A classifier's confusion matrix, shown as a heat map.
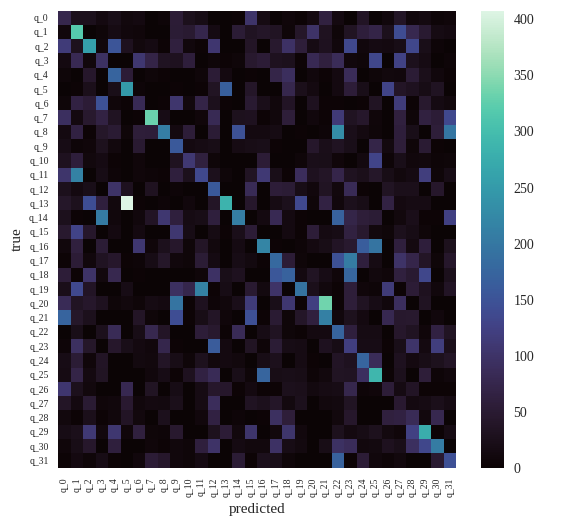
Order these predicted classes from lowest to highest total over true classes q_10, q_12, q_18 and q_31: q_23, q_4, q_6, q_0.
q_6, q_0, q_4, q_23
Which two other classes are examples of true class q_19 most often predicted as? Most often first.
q_11, q_1
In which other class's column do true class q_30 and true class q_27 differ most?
q_29
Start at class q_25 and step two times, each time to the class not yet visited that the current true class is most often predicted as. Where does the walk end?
q_24
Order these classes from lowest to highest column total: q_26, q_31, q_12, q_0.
q_26, q_31, q_0, q_12
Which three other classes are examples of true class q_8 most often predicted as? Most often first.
q_22, q_31, q_14
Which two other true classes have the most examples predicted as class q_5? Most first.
q_13, q_26
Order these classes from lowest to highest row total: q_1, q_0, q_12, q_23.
q_0, q_12, q_23, q_1
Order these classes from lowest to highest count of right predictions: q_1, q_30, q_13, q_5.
q_30, q_5, q_13, q_1
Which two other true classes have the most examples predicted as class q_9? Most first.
q_20, q_21
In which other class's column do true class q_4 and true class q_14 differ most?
q_3
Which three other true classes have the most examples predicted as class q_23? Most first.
q_17, q_18, q_2
